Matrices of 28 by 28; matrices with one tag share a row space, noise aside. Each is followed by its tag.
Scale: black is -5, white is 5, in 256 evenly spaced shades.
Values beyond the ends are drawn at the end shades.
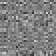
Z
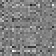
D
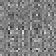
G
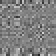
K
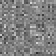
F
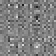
G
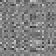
F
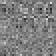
Z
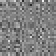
K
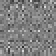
G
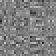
F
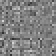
D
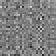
K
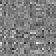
F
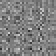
K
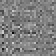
D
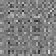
G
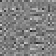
F
